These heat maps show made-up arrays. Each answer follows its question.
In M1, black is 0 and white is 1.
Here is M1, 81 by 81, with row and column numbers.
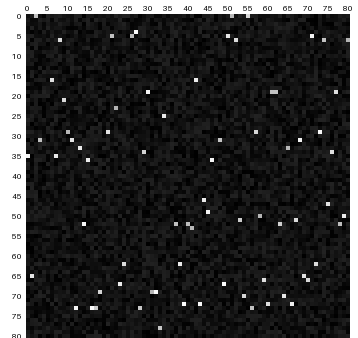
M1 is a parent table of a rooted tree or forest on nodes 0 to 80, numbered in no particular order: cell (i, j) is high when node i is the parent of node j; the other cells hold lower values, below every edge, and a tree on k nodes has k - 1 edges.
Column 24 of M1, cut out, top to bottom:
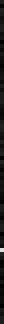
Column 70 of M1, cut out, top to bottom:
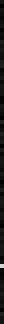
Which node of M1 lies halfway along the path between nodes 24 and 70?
72
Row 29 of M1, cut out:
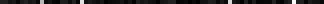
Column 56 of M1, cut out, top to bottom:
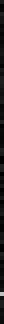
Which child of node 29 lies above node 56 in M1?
73
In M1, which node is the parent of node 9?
21
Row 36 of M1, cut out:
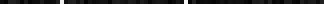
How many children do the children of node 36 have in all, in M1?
1
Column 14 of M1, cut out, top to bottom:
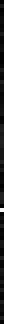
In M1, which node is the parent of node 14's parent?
6
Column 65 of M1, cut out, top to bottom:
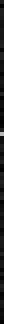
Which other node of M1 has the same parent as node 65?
13
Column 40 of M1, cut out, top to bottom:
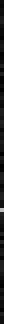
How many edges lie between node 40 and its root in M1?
7
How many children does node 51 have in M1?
2
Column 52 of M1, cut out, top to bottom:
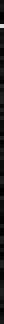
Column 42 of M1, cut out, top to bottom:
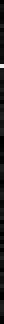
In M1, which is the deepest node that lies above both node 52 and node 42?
16
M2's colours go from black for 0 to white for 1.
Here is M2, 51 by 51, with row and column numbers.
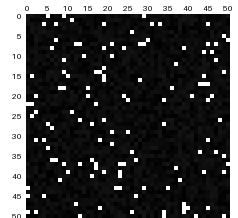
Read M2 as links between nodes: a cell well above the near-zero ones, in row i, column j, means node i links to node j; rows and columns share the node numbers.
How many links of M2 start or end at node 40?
3
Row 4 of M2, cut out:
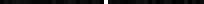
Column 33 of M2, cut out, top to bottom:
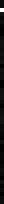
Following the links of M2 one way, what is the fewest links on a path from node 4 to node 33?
6
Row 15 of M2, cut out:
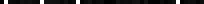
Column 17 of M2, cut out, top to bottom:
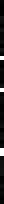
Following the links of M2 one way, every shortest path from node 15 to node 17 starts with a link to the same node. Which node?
node 10
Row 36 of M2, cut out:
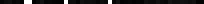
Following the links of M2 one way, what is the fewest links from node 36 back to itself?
6
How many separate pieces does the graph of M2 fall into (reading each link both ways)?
2
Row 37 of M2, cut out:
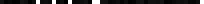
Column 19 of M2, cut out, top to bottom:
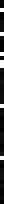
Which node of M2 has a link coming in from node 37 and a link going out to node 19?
node 13
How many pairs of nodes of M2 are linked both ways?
2
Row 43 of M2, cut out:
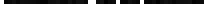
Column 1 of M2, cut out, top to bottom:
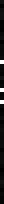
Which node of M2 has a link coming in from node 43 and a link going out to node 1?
node 22
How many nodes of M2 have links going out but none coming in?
2
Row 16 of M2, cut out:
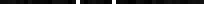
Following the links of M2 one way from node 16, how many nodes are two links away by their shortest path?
1
